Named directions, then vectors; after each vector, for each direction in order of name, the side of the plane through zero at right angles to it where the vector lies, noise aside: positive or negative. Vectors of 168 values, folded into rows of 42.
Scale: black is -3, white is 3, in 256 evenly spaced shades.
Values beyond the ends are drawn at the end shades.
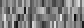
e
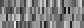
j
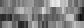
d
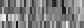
negative, positive, positive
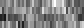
positive, negative, negative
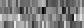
negative, negative, positive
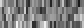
negative, negative, negative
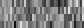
negative, positive, negative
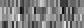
negative, negative, positive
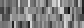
positive, negative, positive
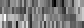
negative, positive, positive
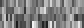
positive, positive, positive
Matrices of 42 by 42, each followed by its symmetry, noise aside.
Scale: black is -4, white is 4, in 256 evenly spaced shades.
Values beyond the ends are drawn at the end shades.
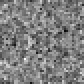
mirrored top to bottom.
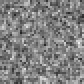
symmetric.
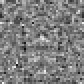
mirrored left to right.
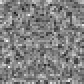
mirrored left to right.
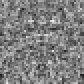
mirrored left to right.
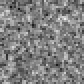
antisymmetric.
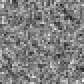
symmetric across the other diagonal.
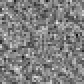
antisymmetric.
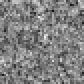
no symmetry.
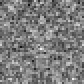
mirrored left to right.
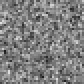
antisymmetric.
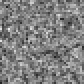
no symmetry.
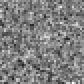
symmetric across the other diagonal.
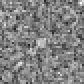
symmetric across the other diagonal.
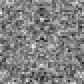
mirrored left to right.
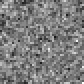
symmetric.
